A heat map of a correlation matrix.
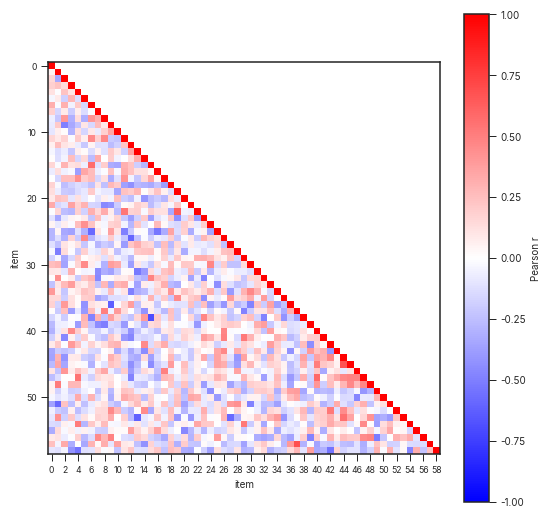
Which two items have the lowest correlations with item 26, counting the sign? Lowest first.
12, 36
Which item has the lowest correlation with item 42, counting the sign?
58
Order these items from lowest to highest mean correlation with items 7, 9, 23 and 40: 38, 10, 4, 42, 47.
4, 10, 42, 47, 38
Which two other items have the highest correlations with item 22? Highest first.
19, 11
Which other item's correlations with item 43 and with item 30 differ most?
51
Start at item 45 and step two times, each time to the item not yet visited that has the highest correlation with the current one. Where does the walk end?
53
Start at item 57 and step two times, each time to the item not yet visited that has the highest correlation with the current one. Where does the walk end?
8
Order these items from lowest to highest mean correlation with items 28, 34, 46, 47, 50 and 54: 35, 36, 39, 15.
36, 39, 35, 15
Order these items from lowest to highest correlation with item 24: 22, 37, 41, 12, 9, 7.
12, 37, 22, 7, 9, 41
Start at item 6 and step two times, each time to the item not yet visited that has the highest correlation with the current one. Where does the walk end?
32
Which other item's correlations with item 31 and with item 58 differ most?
3
